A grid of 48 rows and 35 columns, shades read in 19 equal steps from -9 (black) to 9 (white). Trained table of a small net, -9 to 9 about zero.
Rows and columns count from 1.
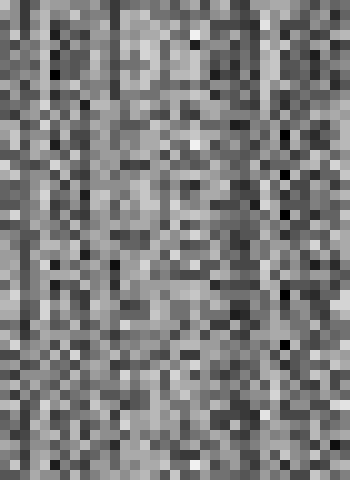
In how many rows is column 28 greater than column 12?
35
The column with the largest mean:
5
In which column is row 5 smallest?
20
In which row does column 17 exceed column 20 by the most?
46
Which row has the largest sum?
26
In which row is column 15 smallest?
17
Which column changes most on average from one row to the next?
29
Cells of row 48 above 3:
4
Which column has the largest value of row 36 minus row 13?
32
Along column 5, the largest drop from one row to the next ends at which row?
12
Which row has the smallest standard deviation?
40
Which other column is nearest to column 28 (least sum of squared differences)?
16
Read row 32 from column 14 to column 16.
-2 -2 5
